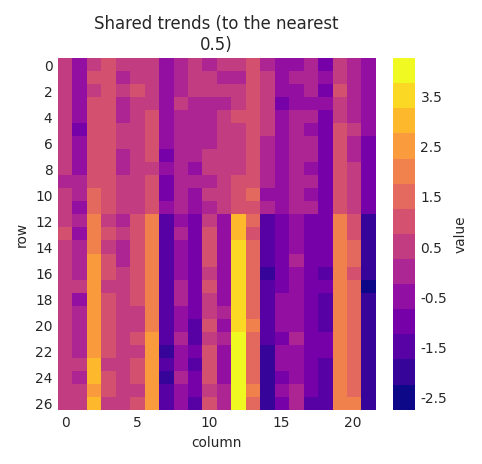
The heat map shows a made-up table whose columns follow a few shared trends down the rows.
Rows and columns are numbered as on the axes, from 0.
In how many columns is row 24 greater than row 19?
6
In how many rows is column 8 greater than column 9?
19
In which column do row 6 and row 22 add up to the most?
12
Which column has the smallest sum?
21
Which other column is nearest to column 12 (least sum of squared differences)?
2
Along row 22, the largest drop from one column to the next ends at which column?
7
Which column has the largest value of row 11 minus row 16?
14
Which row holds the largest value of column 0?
13
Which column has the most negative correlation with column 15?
5
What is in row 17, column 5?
1
